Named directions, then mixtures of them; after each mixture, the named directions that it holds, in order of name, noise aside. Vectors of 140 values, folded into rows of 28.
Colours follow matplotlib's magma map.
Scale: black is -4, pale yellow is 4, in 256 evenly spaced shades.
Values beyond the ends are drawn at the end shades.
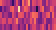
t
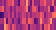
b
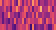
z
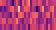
t.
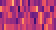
b, t.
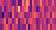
b, t.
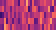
b.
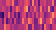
b, z.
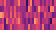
b.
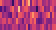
t.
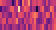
t.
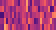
b.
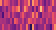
t, z.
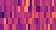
b, t.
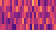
z.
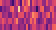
t.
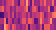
b.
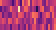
t.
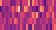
t, z.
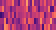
b.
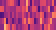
b.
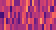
b, z.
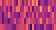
z.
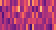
t, z.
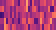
b.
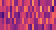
b, z.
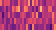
t, z.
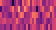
t.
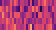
t, z.
